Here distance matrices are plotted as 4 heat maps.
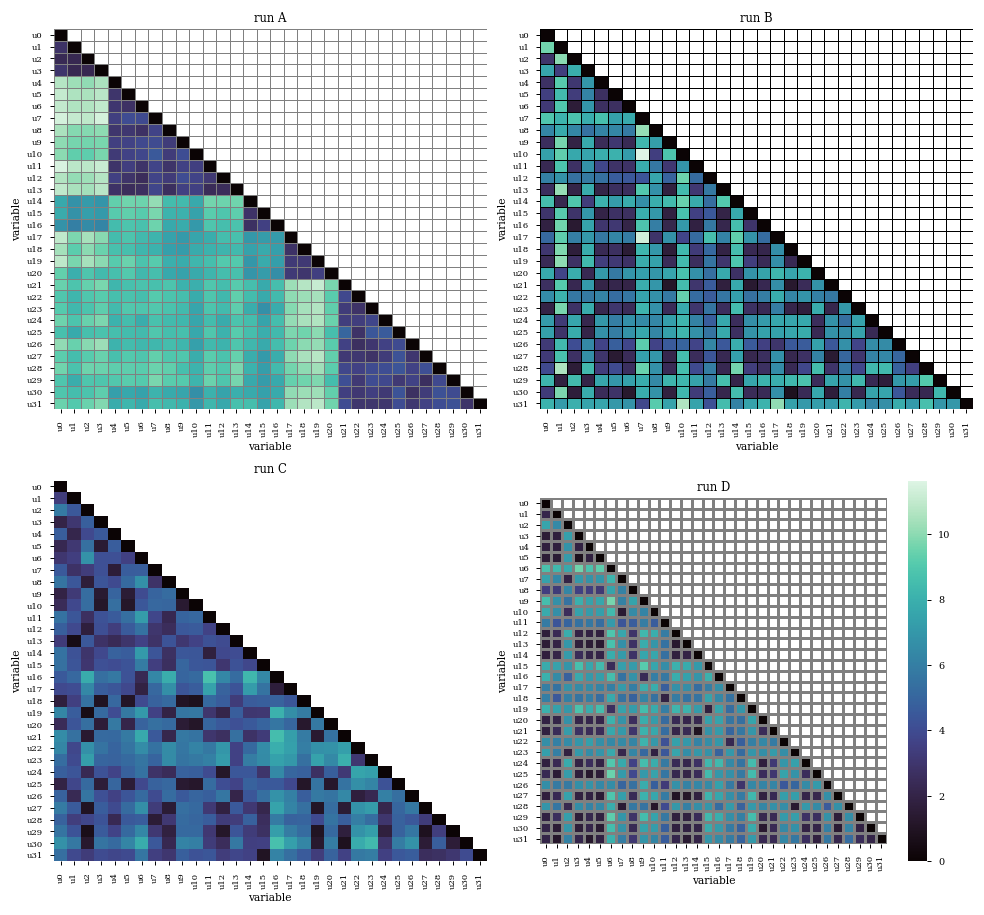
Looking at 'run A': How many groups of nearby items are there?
5
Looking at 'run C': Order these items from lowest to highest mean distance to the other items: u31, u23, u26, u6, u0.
u31, u0, u26, u6, u23
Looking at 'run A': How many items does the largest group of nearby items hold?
11
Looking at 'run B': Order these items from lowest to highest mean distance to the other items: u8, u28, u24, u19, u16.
u16, u19, u28, u24, u8
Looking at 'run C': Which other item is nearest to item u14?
u11
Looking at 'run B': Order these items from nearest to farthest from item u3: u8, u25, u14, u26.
u25, u14, u8, u26
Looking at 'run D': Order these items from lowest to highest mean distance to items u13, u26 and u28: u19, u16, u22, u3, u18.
u18, u3, u22, u16, u19
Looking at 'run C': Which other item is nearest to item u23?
u26
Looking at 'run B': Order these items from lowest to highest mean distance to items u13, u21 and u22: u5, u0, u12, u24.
u5, u0, u12, u24
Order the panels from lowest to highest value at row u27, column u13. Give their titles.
run D, run B, run C, run A
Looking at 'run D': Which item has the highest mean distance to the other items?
u6
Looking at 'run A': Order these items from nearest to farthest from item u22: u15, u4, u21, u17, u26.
u26, u21, u15, u4, u17
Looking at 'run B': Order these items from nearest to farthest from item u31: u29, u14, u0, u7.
u7, u14, u29, u0
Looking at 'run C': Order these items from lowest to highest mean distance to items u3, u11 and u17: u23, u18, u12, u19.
u18, u12, u19, u23
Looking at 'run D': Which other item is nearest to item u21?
u14
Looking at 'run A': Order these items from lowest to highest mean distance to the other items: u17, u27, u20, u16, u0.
u27, u16, u20, u17, u0
